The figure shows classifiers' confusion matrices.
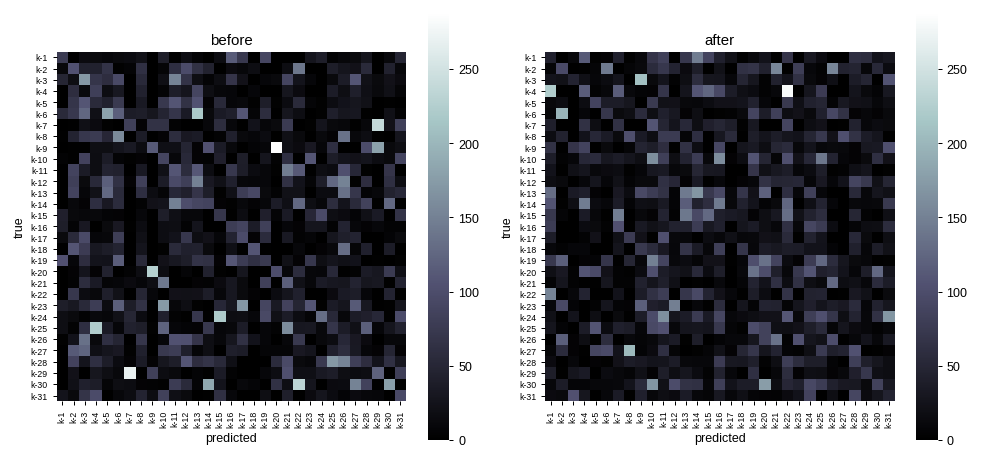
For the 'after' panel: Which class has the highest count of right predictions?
k-10
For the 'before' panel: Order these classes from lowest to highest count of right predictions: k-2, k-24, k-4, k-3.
k-4, k-2, k-24, k-3
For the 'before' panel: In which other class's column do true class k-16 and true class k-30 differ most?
k-22
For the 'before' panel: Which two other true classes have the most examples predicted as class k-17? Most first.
k-23, k-6
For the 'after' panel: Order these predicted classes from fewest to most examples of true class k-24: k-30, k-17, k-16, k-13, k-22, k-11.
k-17, k-13, k-30, k-16, k-22, k-11
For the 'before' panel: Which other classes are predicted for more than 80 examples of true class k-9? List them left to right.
k-14, k-20, k-28, k-29
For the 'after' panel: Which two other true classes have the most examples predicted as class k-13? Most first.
k-15, k-14
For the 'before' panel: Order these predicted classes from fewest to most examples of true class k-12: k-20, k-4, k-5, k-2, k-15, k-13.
k-20, k-15, k-4, k-2, k-5, k-13
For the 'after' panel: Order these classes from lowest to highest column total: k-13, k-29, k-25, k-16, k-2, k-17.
k-17, k-29, k-2, k-13, k-25, k-16
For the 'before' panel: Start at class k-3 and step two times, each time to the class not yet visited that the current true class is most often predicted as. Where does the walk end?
k-21
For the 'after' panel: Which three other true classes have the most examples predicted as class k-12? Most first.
k-23, k-30, k-8
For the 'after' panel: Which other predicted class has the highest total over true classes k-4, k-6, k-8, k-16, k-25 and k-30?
k-22
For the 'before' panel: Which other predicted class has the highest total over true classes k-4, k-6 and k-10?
k-13
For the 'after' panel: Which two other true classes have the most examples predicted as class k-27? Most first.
k-8, k-6
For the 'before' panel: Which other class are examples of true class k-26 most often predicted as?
k-3
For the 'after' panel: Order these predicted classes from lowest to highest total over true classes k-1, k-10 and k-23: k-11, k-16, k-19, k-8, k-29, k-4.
k-8, k-29, k-19, k-4, k-11, k-16
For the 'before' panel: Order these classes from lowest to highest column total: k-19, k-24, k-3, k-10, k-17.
k-24, k-19, k-17, k-10, k-3
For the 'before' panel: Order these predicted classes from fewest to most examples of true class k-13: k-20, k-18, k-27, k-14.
k-20, k-14, k-27, k-18
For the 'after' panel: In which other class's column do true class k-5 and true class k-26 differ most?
k-21
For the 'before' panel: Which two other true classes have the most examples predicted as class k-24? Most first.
k-15, k-28
